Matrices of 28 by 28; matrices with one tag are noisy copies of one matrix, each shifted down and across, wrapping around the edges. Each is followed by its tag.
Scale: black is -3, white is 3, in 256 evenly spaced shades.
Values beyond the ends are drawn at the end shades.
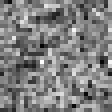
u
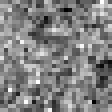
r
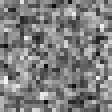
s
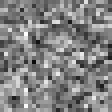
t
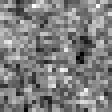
r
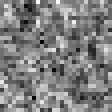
r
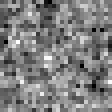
r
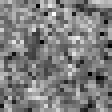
r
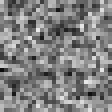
u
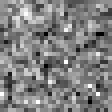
s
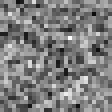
t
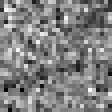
u
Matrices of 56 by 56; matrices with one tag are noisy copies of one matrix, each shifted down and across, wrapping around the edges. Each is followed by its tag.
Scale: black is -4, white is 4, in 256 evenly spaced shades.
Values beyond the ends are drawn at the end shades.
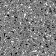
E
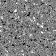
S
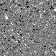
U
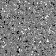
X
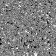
U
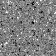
X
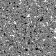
S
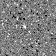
U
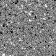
S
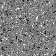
E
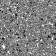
U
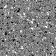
S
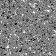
S
